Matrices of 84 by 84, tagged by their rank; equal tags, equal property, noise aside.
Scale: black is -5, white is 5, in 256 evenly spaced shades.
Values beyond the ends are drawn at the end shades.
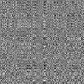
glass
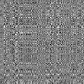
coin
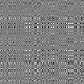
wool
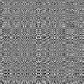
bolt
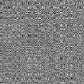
coin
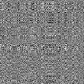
glass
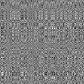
coin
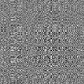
coin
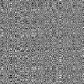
coin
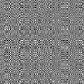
wool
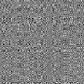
glass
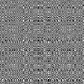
bolt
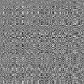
bolt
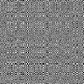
wool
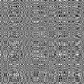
coin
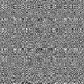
coin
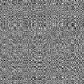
coin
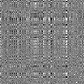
wool
